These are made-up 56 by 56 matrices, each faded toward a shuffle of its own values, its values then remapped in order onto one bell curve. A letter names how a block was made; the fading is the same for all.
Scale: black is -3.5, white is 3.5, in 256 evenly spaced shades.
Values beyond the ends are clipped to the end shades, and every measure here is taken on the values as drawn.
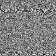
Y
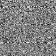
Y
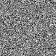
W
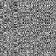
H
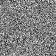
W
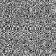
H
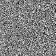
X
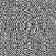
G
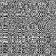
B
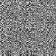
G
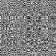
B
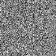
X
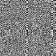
G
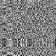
B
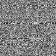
Y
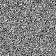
W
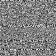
Y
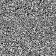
W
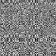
B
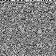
Y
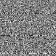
Y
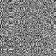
H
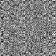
G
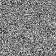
W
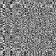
G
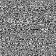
Y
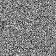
W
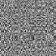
B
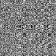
H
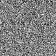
W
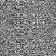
H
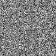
X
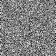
X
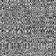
B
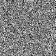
X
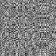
G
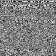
Y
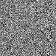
X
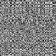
B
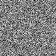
W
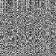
G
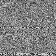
Y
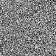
X
